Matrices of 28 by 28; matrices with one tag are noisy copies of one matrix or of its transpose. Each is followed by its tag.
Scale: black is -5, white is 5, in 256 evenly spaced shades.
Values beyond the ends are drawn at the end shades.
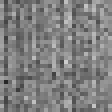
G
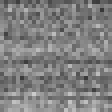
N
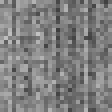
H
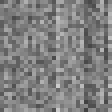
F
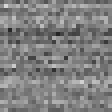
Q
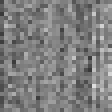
N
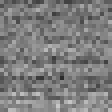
N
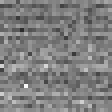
G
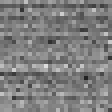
G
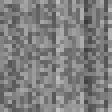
F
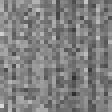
H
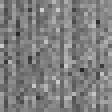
G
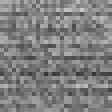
H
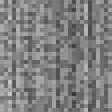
H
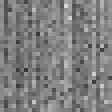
G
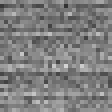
G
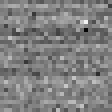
Q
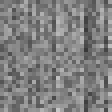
F
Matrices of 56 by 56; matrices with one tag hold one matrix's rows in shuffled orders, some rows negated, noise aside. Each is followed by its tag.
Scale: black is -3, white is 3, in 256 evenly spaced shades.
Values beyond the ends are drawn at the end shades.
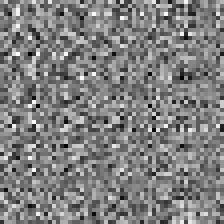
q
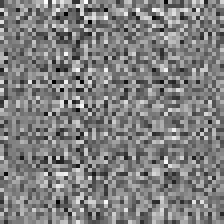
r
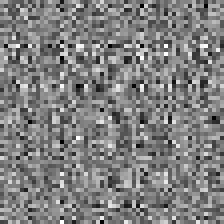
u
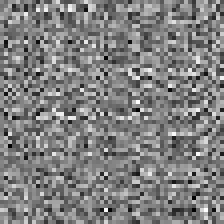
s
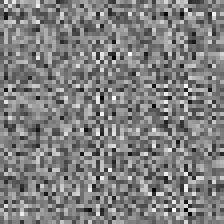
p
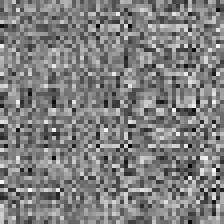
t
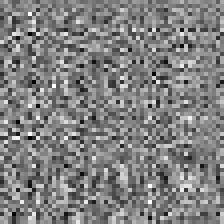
q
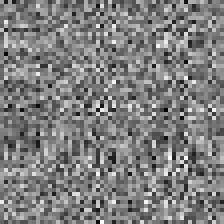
p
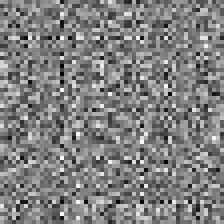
u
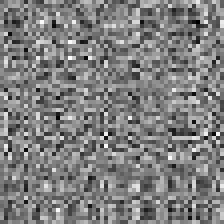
s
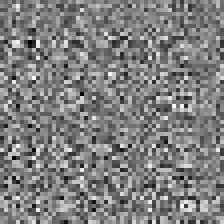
q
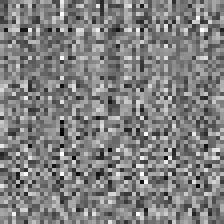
u
